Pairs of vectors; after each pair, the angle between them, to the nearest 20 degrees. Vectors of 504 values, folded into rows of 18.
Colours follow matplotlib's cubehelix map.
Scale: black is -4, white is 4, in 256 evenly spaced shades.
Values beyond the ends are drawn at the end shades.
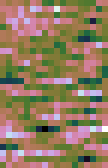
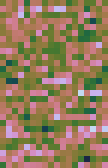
40 degrees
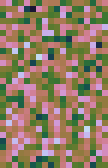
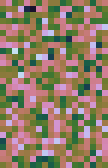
20 degrees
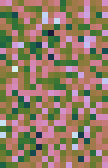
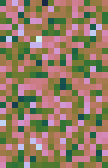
100 degrees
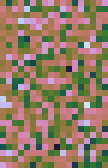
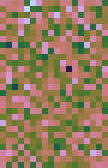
60 degrees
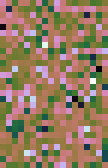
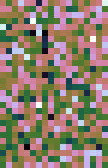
100 degrees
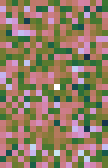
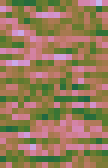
60 degrees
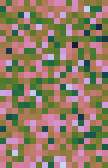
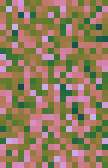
40 degrees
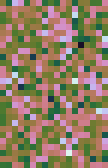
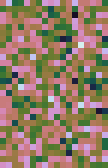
160 degrees
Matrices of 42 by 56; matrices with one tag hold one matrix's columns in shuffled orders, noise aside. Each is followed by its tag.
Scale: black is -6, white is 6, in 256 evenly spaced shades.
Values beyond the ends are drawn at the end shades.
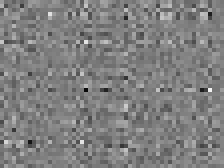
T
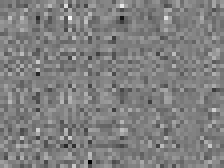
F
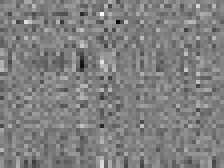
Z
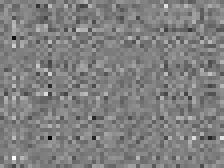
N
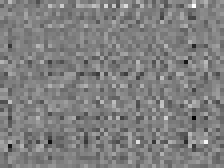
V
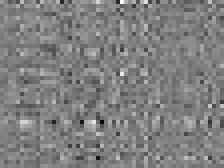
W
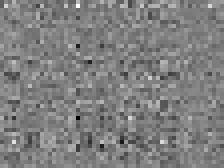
V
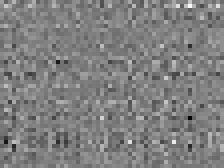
V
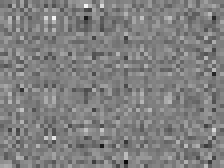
F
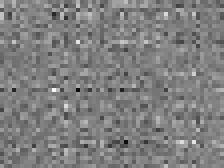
T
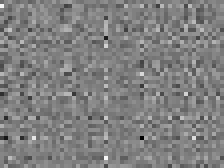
N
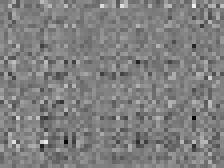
V
